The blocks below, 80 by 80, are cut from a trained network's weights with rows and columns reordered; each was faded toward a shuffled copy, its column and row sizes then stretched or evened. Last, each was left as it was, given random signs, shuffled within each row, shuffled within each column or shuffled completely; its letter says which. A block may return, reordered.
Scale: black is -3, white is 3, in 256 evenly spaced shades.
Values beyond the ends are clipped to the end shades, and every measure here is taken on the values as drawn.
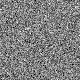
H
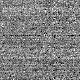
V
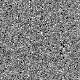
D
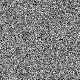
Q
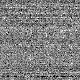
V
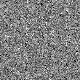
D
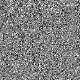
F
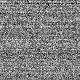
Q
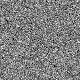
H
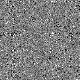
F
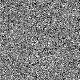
D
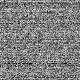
Q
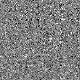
F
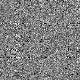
F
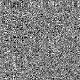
V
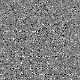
F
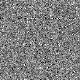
F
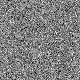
H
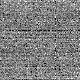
V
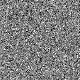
D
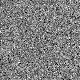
H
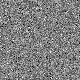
H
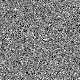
Q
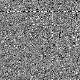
F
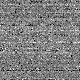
Q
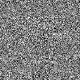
F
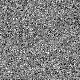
Q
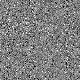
D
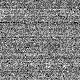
Q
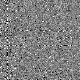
F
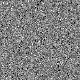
D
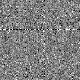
V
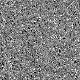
D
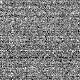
V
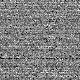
V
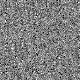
D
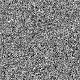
D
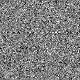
Q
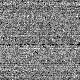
Q
